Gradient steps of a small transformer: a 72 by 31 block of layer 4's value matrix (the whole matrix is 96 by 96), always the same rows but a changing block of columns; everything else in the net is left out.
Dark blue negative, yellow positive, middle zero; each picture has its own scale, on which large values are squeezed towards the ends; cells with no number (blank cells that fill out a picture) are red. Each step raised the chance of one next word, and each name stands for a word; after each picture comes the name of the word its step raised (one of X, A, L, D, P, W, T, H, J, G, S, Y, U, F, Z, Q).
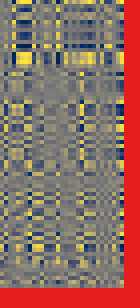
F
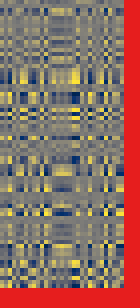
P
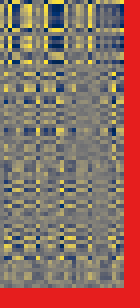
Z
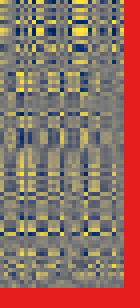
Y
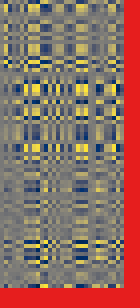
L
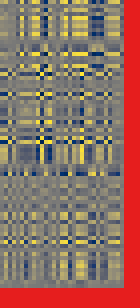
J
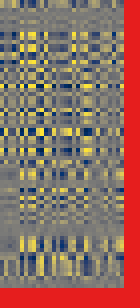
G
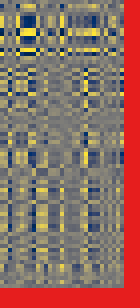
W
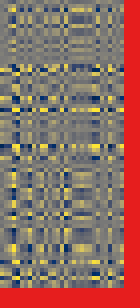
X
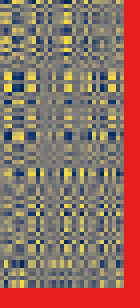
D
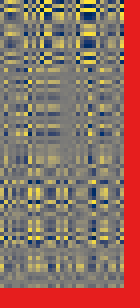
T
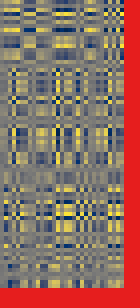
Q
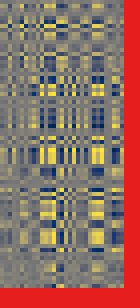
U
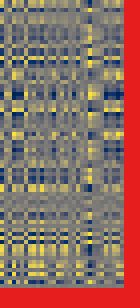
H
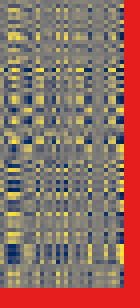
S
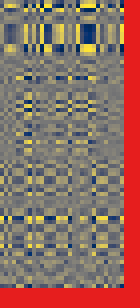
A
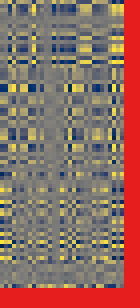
L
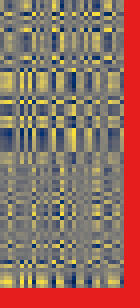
Q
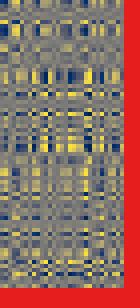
Y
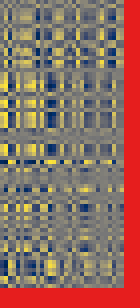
Y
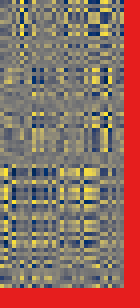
T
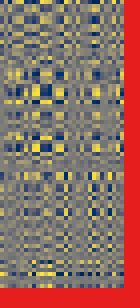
H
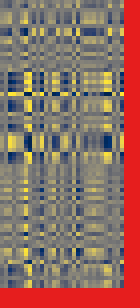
W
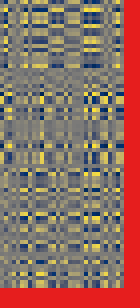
X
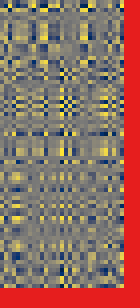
A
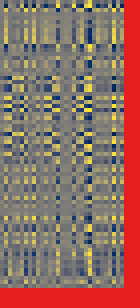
A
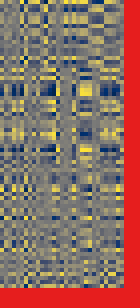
H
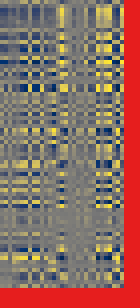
Z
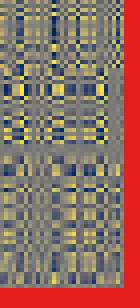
J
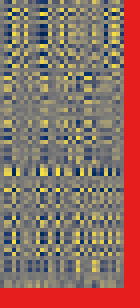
J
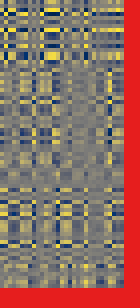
Q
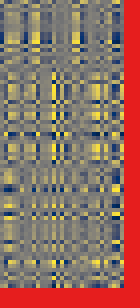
D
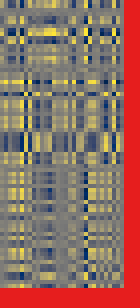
W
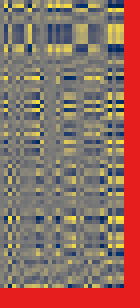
A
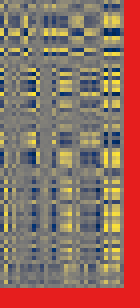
W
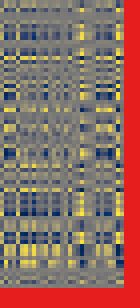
U
